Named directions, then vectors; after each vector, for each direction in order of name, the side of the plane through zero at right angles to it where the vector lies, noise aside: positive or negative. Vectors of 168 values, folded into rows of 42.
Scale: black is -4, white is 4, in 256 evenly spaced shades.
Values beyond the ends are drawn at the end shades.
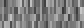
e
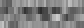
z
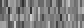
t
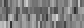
positive, positive, positive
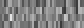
positive, positive, negative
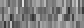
negative, negative, positive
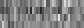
negative, positive, positive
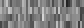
negative, negative, negative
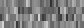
negative, positive, positive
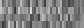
positive, negative, negative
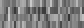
positive, negative, positive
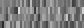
positive, negative, negative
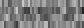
negative, negative, positive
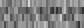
negative, negative, positive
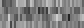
positive, negative, positive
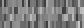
positive, positive, negative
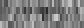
positive, positive, positive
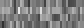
positive, negative, negative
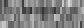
positive, positive, positive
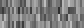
negative, positive, positive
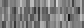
positive, negative, positive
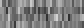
positive, negative, positive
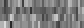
positive, positive, positive
